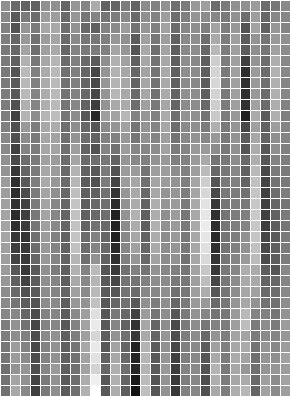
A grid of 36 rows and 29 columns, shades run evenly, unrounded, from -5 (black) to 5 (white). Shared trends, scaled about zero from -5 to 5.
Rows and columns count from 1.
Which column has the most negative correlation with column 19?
25
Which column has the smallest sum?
2
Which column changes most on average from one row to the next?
10
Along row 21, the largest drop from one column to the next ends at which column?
22
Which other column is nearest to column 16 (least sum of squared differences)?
1
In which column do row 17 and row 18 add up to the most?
21
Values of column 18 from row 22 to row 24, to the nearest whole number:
1 1 1
